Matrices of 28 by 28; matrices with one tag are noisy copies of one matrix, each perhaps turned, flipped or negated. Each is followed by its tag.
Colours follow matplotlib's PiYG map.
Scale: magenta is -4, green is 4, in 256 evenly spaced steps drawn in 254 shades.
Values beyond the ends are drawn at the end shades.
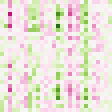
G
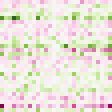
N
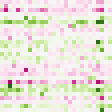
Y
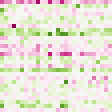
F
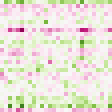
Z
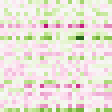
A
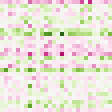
F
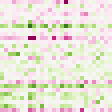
A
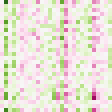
N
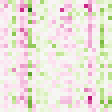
Y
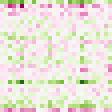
Z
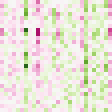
A
